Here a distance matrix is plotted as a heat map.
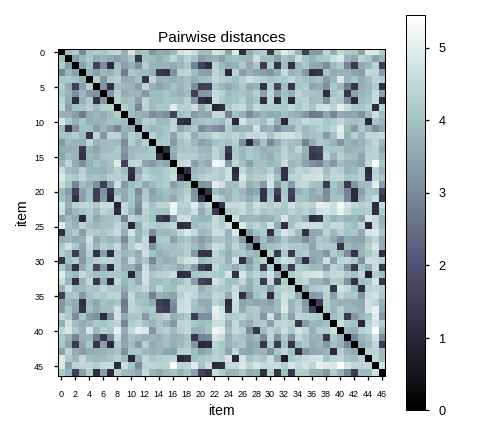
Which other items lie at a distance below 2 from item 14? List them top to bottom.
3, 15, 24, 36, 37
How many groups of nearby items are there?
12
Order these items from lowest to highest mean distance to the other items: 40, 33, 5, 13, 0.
5, 33, 13, 0, 40
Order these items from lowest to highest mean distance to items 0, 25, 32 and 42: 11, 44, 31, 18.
44, 18, 31, 11
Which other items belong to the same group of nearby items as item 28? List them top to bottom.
40
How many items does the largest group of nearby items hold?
10
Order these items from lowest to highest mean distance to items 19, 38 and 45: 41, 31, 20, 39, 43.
41, 20, 31, 43, 39
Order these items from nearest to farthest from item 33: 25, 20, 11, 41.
20, 41, 11, 25
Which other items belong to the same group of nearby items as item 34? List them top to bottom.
39, 43
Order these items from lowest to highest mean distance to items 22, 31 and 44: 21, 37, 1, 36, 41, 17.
17, 21, 1, 41, 36, 37
